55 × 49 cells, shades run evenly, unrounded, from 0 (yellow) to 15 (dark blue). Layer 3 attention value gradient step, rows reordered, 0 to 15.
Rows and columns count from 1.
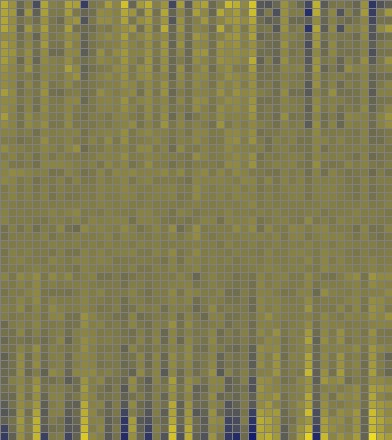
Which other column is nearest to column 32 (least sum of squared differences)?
16
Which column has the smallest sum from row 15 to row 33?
32
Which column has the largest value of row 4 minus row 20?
39
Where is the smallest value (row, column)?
55, 47
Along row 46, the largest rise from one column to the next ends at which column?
40
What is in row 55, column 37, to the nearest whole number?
8
